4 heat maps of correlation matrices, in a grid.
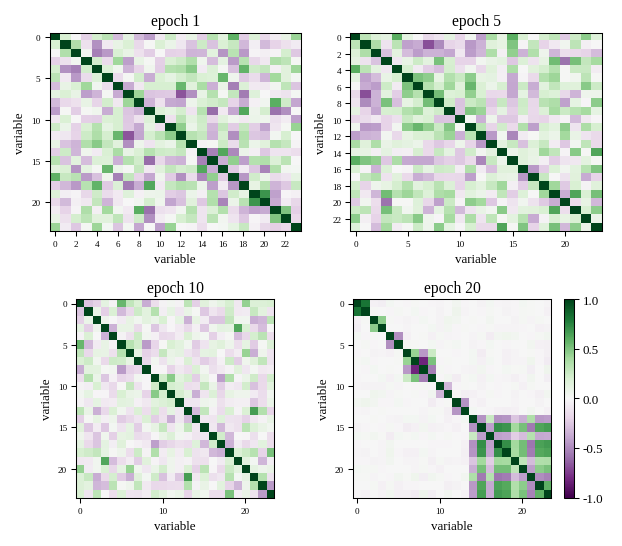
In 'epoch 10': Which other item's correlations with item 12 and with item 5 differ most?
0
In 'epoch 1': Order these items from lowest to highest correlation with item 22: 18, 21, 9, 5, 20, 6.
9, 18, 20, 5, 6, 21
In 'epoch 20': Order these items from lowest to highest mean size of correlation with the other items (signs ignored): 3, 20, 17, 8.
3, 8, 20, 17
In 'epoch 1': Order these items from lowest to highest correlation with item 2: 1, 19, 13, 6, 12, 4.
4, 13, 12, 19, 6, 1
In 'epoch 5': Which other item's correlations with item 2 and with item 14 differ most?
23
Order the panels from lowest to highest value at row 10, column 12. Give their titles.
epoch 5, epoch 20, epoch 10, epoch 1
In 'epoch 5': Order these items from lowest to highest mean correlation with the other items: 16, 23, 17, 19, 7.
17, 7, 16, 23, 19
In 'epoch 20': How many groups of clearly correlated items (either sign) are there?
7
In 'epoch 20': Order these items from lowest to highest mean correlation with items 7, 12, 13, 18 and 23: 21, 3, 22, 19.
21, 3, 19, 22
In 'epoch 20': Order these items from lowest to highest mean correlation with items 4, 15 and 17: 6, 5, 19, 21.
21, 5, 6, 19
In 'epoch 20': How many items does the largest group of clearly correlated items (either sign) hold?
10
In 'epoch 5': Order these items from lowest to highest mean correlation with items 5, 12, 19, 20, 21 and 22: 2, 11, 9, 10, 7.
2, 10, 7, 11, 9
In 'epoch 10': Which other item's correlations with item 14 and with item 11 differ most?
9
